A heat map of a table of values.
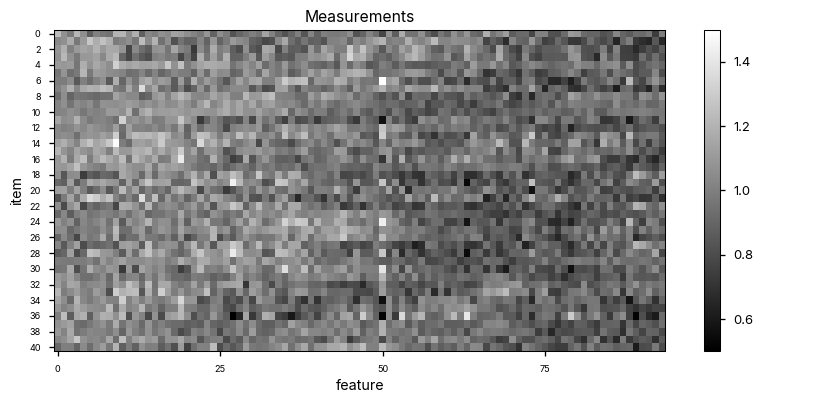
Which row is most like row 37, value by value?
31
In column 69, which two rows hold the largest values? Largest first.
33, 0
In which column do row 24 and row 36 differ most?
50
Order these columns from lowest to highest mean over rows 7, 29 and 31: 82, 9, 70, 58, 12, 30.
70, 82, 58, 30, 12, 9
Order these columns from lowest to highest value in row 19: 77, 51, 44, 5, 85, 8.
51, 44, 77, 85, 8, 5
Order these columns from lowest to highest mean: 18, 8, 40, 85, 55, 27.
85, 55, 40, 27, 18, 8
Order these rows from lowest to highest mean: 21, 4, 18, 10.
18, 21, 10, 4
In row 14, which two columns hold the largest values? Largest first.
9, 22
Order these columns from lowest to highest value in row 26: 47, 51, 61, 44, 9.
61, 51, 47, 9, 44
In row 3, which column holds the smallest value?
83
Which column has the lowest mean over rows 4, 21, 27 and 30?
79
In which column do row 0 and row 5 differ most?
66
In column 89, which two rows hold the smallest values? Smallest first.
36, 40
